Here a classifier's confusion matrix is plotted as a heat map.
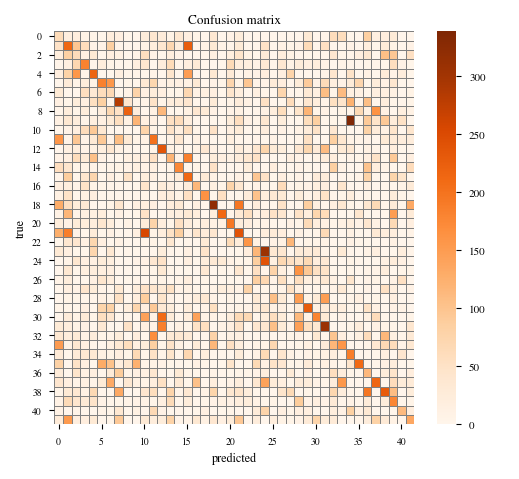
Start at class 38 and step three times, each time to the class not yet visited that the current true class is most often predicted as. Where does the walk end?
34
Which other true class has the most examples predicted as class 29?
8
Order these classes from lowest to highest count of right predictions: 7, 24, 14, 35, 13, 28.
13, 28, 14, 35, 24, 7
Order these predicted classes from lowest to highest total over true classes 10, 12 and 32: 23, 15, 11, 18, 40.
40, 23, 15, 18, 11
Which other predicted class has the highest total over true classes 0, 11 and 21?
10
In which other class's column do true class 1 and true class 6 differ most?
15
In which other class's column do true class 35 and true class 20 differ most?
9
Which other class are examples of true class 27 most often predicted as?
22
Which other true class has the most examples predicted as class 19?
17
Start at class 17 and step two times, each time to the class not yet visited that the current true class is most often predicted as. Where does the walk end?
24
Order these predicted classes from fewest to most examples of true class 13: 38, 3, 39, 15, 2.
38, 3, 2, 39, 15
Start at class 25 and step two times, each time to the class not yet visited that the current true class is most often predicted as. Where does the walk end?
31
